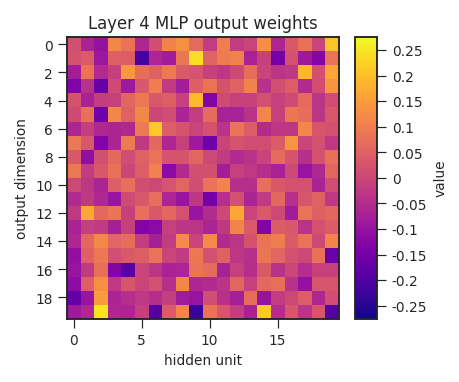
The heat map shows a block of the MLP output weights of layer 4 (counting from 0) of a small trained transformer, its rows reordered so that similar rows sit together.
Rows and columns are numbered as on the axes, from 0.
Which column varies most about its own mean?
2
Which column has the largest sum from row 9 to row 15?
15
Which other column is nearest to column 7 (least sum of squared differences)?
17
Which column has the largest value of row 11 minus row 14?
6
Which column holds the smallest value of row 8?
1
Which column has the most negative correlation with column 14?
13
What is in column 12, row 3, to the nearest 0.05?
0.05
